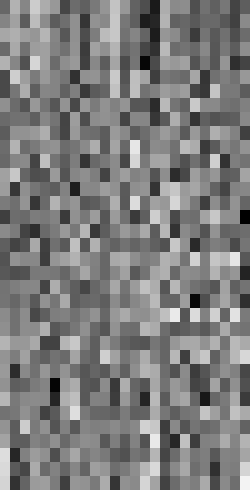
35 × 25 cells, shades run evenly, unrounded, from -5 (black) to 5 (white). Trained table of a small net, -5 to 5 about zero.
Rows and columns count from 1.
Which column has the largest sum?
12
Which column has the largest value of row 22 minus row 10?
7
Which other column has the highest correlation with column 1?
25
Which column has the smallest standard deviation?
10
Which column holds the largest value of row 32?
16
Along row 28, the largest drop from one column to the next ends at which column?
6
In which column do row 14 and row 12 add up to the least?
23
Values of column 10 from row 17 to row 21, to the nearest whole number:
-3 2 0 0 -1
